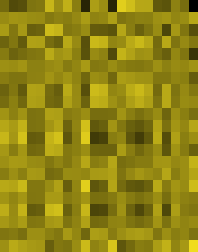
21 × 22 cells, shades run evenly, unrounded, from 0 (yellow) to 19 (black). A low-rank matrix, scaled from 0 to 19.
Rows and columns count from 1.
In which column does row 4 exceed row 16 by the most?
10
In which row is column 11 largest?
12
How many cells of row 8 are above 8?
9
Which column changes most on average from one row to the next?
22
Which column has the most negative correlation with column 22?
14
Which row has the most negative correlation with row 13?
15
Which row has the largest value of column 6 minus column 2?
21
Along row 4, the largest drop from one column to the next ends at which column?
11
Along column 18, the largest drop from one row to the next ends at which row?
2
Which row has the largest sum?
1
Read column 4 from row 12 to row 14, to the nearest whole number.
11 10 7
